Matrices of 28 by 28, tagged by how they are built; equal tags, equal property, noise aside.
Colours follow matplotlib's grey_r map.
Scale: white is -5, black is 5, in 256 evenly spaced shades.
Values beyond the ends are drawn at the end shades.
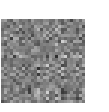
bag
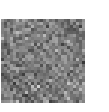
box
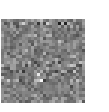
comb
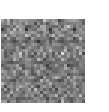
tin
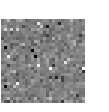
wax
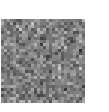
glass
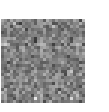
tin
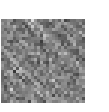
box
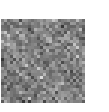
box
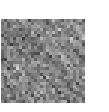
box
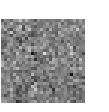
bag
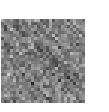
box
